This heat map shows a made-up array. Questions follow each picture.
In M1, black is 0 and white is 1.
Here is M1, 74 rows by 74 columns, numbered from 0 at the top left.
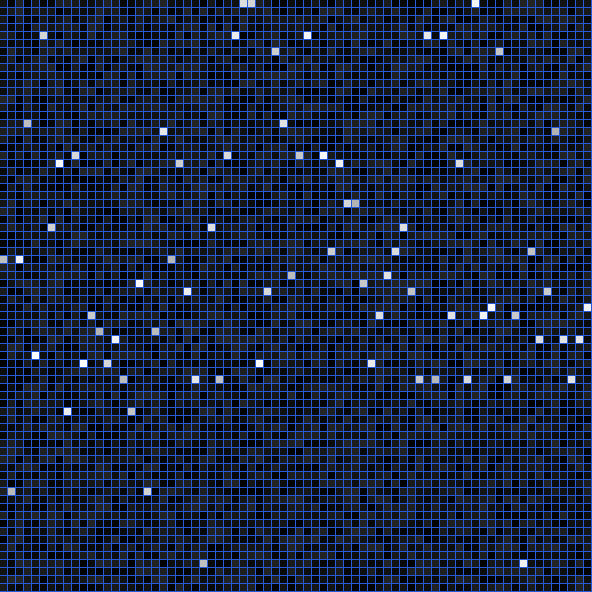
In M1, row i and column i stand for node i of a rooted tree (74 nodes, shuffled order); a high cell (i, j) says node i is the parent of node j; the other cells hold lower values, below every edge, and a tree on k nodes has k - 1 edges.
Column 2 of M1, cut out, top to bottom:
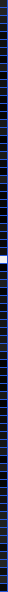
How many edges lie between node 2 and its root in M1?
6
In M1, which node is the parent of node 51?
36
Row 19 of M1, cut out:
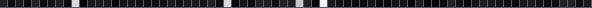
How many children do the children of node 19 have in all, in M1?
3
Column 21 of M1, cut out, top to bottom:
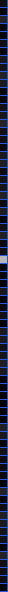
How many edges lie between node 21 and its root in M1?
6
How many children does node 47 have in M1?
8
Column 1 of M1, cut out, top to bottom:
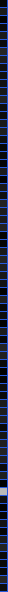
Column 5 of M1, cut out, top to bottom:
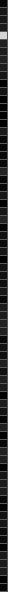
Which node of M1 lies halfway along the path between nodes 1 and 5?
38
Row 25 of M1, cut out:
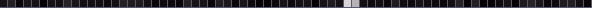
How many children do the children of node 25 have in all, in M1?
1
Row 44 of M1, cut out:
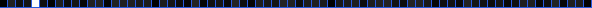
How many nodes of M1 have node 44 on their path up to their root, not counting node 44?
10
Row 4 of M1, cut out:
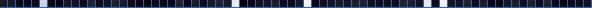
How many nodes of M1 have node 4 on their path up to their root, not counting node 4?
9
